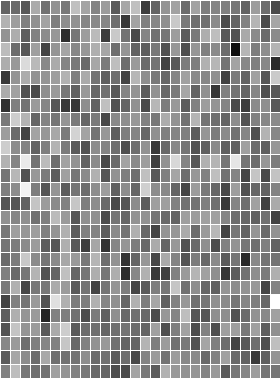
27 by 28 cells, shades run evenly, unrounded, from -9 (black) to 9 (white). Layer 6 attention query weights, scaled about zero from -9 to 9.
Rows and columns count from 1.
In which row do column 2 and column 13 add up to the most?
9
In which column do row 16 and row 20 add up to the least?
13
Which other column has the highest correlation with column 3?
24
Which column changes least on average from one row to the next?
10
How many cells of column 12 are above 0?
11
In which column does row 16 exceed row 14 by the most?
19
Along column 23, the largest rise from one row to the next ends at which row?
21
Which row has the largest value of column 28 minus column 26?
22
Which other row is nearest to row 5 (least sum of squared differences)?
16
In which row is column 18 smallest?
5
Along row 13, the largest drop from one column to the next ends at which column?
27
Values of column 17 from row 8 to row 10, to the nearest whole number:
0 3 0
